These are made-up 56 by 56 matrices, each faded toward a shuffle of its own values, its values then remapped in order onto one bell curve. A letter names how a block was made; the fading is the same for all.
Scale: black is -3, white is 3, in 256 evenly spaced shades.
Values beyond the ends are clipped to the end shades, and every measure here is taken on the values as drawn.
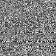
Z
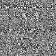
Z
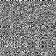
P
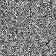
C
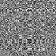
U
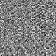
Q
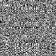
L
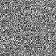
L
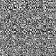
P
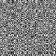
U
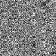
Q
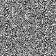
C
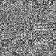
L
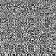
P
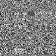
P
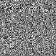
Z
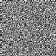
L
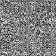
Q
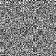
Q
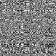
P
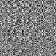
U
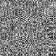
U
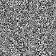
C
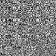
P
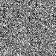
C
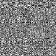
P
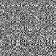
P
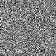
Q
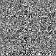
Z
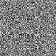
P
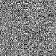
L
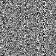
C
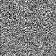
Q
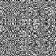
U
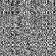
U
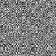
U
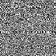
L
